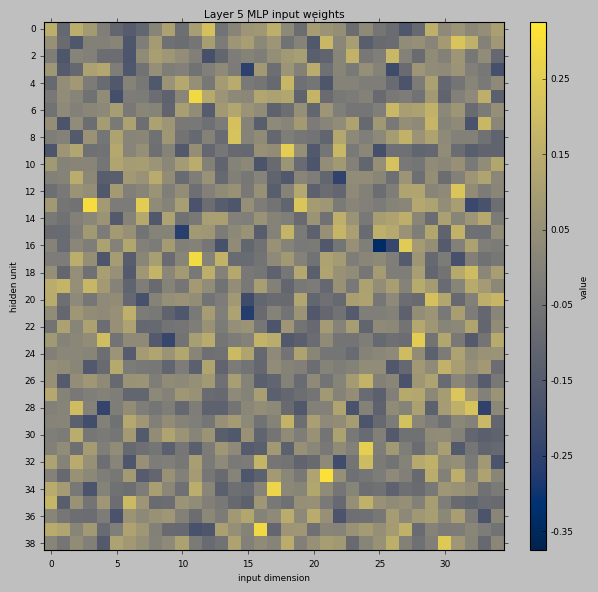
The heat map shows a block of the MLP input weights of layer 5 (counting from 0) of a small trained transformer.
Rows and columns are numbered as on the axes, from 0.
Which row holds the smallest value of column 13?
16
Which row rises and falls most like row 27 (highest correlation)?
1
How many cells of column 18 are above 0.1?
7
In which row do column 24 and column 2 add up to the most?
32
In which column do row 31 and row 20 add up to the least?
15
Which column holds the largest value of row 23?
28
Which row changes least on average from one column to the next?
27
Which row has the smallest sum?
9
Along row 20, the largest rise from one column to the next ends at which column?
29
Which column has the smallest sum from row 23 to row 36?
13
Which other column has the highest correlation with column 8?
19
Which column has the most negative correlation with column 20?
5
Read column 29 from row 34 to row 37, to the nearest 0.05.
-0.05 0.1 0.1 0
